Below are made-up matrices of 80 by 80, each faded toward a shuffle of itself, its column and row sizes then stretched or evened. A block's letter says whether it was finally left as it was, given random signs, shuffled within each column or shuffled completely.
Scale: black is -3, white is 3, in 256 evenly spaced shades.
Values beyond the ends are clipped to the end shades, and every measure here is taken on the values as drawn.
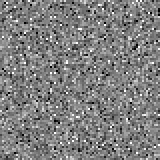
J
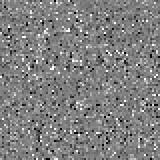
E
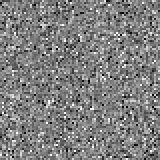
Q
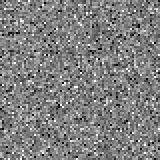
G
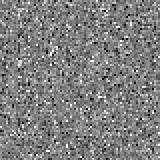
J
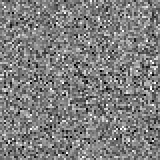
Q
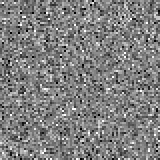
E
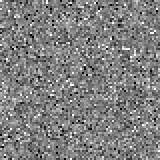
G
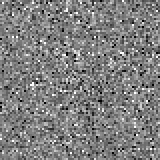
Q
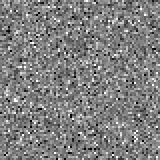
J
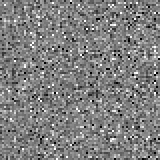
E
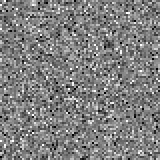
J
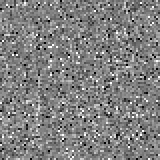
Q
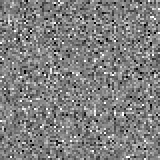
E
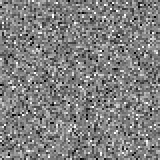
G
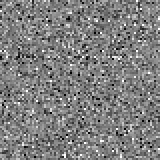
Q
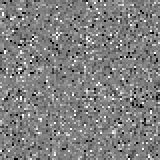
Q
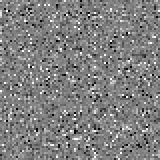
E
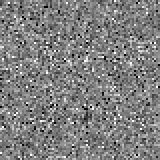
Q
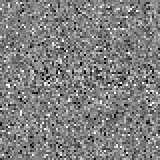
E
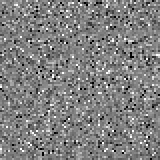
Q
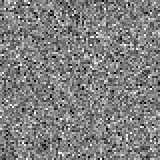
G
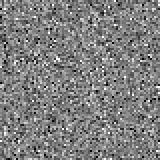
Q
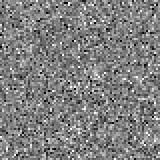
J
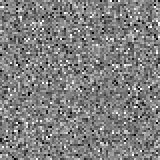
E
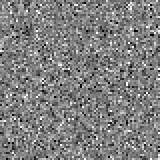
Q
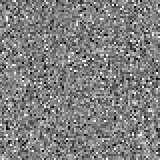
J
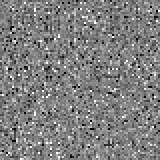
E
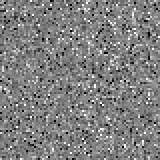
G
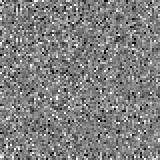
E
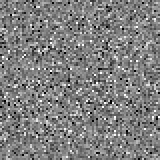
Q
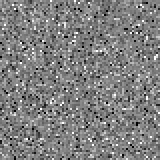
G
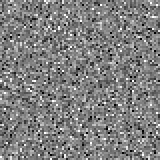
G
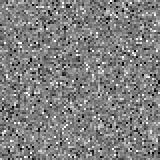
G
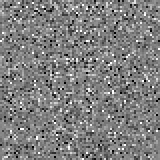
Q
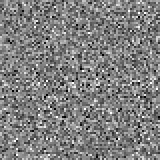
E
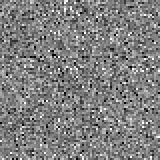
E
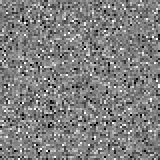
E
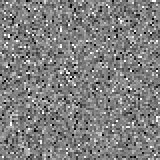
J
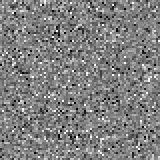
E
